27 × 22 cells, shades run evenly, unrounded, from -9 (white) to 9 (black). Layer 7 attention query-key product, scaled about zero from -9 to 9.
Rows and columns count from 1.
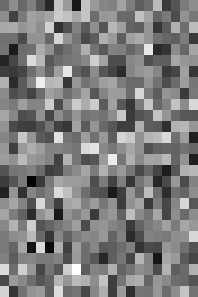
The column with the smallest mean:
9
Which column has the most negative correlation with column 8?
20
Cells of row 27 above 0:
12
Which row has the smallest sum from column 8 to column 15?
14
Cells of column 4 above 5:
3
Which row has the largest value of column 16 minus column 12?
16
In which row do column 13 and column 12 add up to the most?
18
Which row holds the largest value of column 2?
5
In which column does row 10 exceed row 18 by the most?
7
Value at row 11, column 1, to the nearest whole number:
-3
